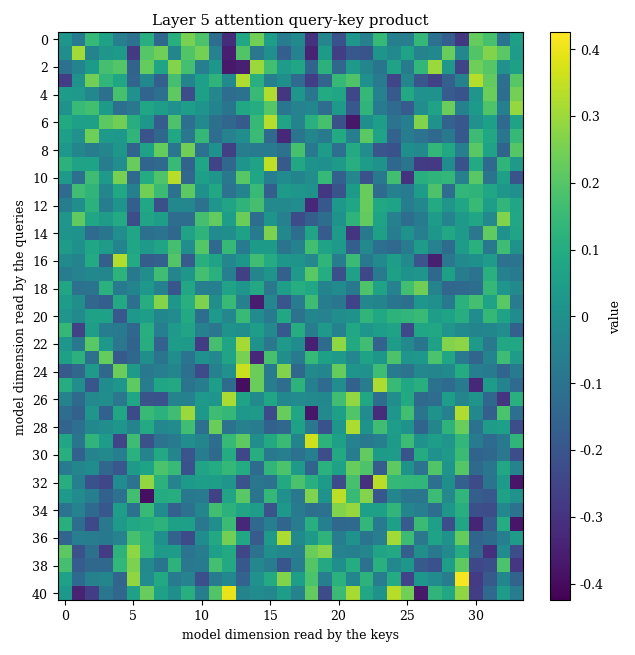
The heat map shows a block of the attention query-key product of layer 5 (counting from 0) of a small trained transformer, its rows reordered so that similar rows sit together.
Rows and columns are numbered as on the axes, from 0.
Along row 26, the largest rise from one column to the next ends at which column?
33
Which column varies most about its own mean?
13
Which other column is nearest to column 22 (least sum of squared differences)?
20
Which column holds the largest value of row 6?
15
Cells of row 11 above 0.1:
10
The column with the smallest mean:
1
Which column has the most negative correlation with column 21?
26
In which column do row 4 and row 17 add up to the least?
16
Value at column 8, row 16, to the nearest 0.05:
0.2
